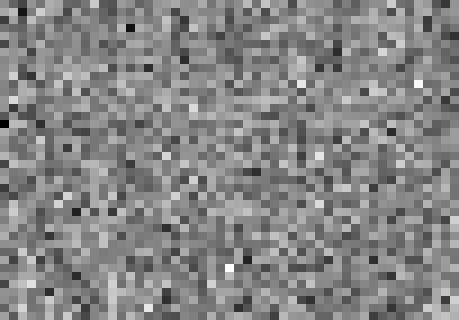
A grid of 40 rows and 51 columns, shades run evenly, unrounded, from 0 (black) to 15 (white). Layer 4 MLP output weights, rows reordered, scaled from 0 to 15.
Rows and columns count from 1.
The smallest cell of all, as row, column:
16, 1
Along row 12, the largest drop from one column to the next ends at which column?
10
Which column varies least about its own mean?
18
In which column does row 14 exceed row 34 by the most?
22
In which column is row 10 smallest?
4
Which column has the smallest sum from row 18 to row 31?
6
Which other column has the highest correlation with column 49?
13
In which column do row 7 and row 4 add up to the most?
43
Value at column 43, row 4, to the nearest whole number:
10
